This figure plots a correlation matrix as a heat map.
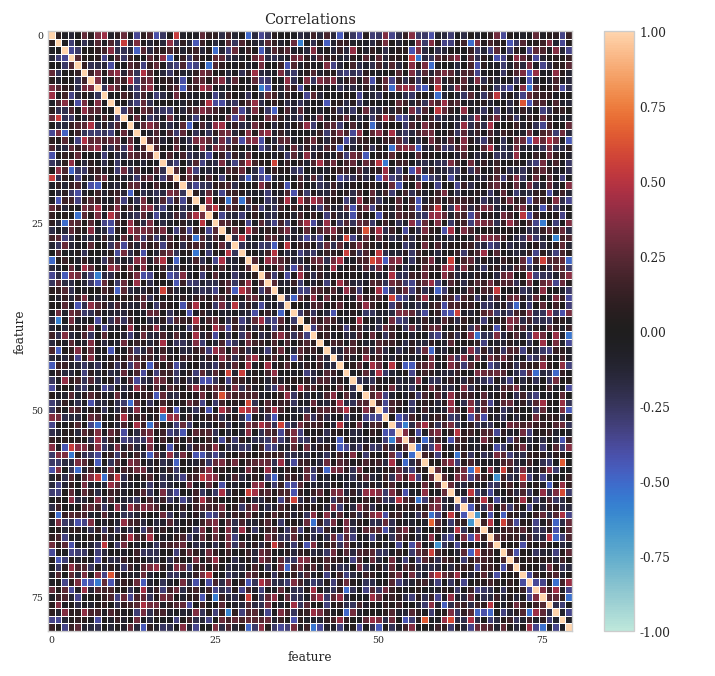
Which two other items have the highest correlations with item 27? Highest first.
45, 29
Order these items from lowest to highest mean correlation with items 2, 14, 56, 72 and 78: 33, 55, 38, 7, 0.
55, 0, 38, 7, 33
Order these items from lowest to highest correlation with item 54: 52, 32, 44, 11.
52, 44, 11, 32
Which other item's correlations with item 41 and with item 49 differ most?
6
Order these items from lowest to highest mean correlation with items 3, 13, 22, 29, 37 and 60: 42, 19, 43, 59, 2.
2, 19, 42, 43, 59
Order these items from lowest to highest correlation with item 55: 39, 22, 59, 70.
70, 22, 39, 59
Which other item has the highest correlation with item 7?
59
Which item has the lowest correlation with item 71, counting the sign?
36
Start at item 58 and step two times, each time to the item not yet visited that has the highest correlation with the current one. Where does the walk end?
69
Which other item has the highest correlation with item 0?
19
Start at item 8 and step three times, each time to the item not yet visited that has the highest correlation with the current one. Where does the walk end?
17
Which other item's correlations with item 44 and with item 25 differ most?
75
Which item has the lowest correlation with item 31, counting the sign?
37
